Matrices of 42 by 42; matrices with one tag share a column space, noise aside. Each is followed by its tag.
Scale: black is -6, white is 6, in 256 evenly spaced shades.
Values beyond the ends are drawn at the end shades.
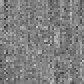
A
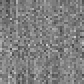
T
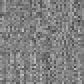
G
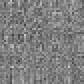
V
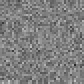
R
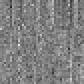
A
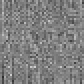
V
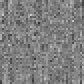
V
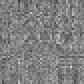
V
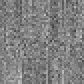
T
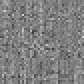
T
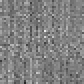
T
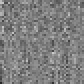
G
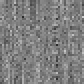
A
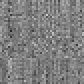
T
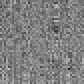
G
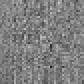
V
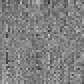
G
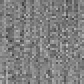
T
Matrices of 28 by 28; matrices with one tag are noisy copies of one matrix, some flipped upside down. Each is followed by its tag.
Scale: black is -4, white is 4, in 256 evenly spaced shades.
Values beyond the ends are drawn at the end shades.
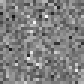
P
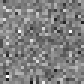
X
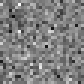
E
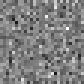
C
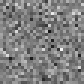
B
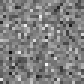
E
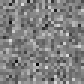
C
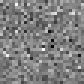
B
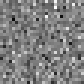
C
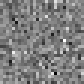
C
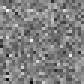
X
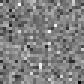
E
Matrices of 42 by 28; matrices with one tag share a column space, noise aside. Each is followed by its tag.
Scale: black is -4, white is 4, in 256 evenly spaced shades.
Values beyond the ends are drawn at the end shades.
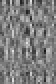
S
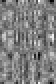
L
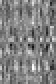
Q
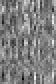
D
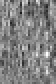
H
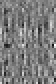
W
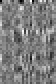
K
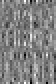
L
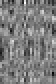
S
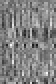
W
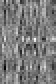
Q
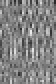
S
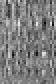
H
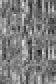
D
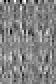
K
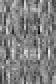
D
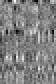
K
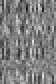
D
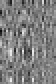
S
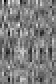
S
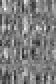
D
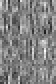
D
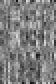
L
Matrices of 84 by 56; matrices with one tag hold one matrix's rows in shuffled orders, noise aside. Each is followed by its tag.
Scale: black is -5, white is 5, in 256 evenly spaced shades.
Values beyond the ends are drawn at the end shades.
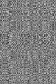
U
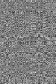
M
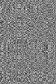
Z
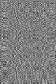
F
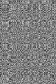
U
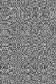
U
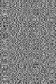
F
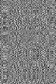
F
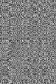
U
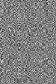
Z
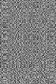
F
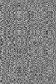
Z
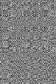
U
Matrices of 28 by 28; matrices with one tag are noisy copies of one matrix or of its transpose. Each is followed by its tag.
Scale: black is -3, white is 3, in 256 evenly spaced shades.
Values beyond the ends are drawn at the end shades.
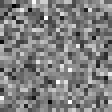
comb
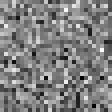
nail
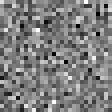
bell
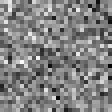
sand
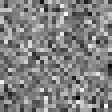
sand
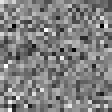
bell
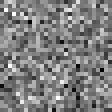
nail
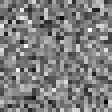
comb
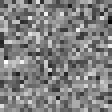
sand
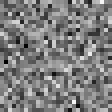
comb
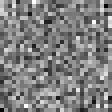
bell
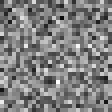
comb
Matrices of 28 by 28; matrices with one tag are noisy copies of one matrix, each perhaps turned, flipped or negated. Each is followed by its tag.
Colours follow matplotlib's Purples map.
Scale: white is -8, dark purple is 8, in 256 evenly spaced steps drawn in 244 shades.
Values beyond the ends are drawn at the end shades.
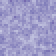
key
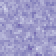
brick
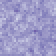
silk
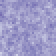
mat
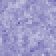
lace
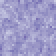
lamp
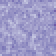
key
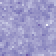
mat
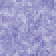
silk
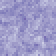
silk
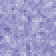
brick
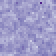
lamp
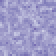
key
